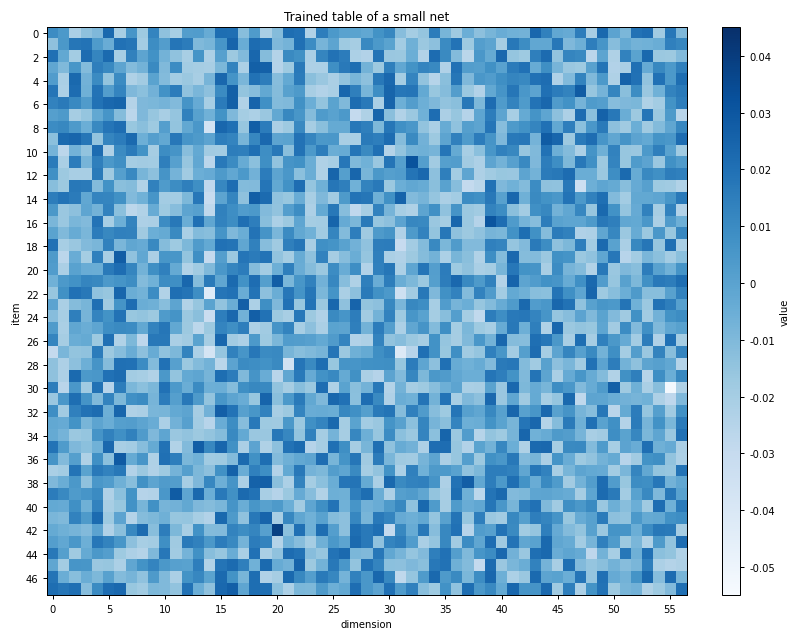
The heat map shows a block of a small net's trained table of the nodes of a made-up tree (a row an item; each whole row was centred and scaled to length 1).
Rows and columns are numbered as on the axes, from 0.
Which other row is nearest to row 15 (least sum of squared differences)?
18
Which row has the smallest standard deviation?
40
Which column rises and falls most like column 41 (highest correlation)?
6
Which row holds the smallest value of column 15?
28
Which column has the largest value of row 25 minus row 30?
55
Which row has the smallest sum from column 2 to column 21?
7
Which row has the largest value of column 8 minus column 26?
42
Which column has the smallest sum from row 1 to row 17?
14
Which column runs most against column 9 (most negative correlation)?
4
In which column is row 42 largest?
20
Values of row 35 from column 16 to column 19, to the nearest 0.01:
0.01 -0.02 0 -0.02
